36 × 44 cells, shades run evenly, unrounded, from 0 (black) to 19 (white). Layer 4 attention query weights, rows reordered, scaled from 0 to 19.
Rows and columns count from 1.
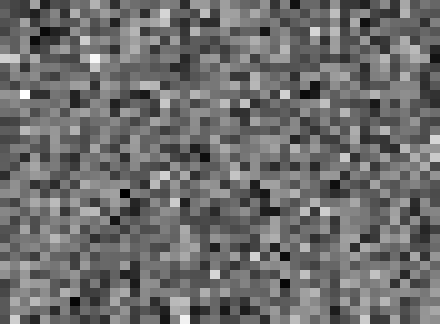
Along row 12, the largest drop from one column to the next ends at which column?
26
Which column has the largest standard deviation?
19
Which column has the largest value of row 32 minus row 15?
35
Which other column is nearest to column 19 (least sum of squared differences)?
5
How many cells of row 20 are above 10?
15
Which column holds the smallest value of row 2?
4
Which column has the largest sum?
3
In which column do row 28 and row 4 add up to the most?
20
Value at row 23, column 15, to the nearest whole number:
5
